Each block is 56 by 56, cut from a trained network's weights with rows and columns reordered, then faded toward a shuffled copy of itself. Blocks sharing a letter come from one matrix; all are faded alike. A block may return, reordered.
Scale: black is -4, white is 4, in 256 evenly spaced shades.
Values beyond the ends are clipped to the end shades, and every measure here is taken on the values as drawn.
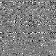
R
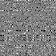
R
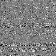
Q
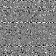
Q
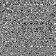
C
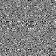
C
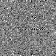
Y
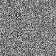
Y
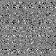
R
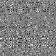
Q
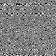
R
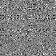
C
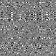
R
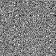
Y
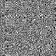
Y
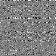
R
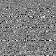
Q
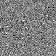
Y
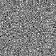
Y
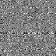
C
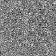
Y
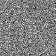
Y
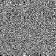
Y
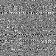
C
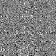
Y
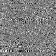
C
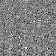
Y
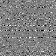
Q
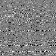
Q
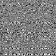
C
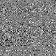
C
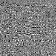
C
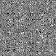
Y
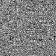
Y
